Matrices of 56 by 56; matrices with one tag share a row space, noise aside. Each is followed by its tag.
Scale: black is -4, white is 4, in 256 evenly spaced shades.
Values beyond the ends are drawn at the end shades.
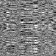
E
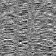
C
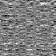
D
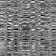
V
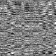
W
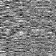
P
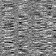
C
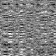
D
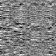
P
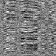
E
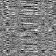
E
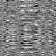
E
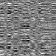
V
